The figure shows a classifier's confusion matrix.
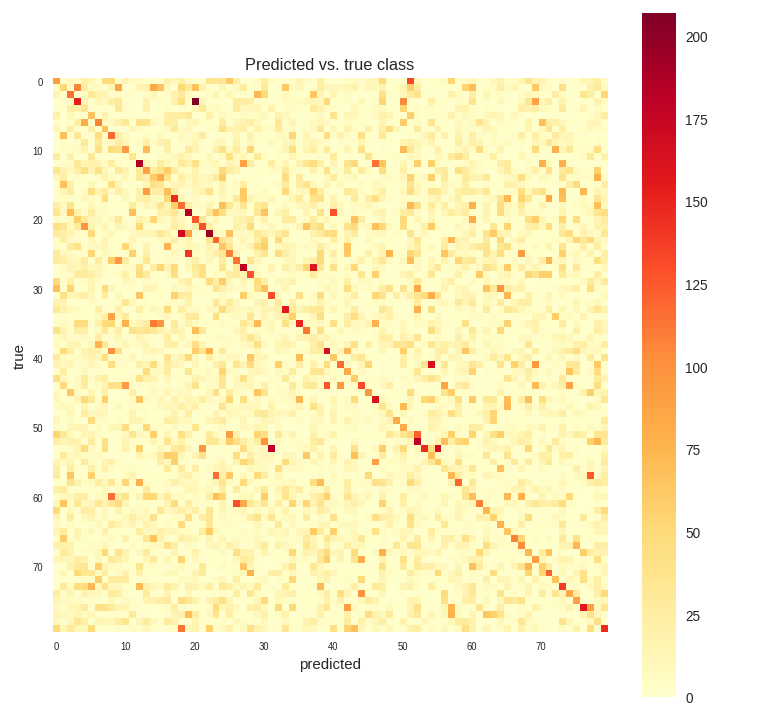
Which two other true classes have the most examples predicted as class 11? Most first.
19, 25
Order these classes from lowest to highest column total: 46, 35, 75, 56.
35, 75, 56, 46
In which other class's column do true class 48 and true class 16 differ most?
13
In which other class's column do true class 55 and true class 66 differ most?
46
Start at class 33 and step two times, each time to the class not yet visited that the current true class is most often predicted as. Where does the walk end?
30
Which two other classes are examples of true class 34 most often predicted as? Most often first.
8, 72
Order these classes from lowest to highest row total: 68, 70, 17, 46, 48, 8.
48, 8, 70, 68, 17, 46
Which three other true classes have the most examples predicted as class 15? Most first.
35, 14, 1
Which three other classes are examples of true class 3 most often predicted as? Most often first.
20, 50, 69
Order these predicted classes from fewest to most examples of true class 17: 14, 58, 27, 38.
14, 58, 38, 27
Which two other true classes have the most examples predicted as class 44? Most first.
74, 69
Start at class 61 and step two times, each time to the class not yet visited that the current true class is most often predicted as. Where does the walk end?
9
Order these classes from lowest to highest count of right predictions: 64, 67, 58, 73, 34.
34, 64, 67, 58, 73
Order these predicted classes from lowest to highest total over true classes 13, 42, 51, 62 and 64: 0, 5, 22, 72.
72, 5, 22, 0
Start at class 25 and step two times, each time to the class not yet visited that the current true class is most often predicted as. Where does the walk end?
40
